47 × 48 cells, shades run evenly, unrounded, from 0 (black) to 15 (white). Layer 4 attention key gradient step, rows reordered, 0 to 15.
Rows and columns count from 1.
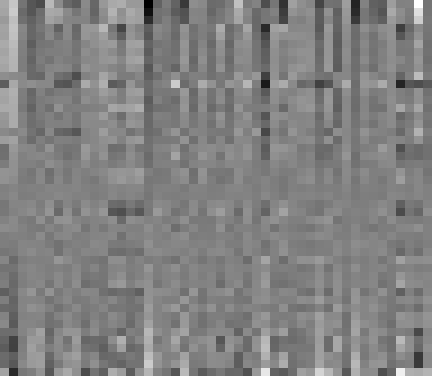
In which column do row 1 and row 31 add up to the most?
47
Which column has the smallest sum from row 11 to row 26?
30
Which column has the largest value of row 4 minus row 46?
2
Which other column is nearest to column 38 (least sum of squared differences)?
4
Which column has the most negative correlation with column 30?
12
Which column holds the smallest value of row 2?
17
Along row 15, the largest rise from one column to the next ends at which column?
31
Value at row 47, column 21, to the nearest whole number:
11
